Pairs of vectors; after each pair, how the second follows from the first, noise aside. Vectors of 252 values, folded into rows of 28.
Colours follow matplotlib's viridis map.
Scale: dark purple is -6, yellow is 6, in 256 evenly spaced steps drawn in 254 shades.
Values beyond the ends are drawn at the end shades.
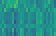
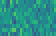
sign-scrambled.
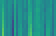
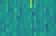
wrapped around, negated, partly zeroed.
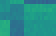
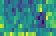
wrapped around, negated, scaled up.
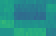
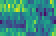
wrapped around, negated, scaled up.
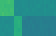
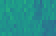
reversed, negated, shrunk.
